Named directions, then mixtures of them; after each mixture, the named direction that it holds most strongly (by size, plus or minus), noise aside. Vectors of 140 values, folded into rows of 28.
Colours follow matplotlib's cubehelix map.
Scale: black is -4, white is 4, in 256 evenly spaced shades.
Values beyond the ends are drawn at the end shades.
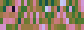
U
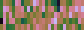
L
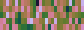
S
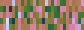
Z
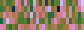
U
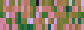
S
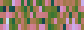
Z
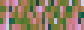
Z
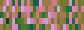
S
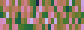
S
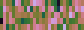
L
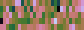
L
